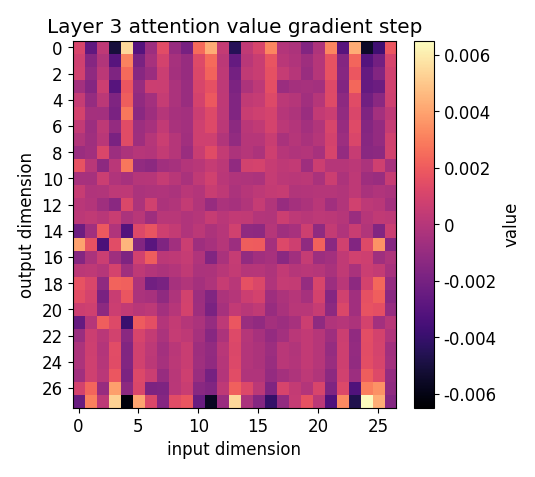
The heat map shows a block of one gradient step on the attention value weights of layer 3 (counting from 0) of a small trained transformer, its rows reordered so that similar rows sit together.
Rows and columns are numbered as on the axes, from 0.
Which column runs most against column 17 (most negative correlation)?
6
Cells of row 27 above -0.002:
20
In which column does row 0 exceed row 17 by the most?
4
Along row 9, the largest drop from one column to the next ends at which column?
5
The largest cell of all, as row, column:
27, 24
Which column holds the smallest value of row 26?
23
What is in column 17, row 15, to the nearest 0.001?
0.001
